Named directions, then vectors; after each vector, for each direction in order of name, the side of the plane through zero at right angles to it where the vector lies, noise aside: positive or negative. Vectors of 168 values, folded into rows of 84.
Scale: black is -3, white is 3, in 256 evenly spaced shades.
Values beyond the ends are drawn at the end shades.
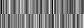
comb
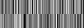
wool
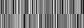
positive, positive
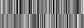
negative, negative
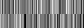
negative, positive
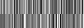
positive, negative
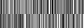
positive, negative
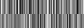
negative, negative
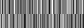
negative, positive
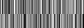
negative, positive
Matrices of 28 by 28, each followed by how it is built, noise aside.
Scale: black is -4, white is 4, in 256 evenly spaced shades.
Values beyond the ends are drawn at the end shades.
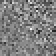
upper triangular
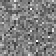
uneven columns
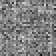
blocks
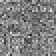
blocks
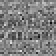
blocks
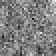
smooth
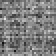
blocks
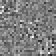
block diagonal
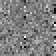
uneven columns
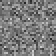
repeating columns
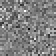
block diagonal
